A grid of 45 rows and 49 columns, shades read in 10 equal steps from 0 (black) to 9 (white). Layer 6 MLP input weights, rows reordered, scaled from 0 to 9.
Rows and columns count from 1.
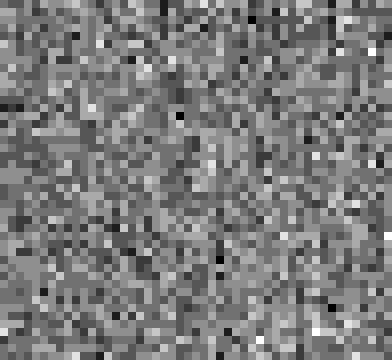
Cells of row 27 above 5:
8
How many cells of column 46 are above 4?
16
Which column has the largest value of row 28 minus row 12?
34
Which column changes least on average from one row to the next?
37
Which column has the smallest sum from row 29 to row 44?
48
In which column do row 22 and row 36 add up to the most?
27
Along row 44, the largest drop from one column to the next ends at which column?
38
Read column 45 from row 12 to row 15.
2 5 5 3
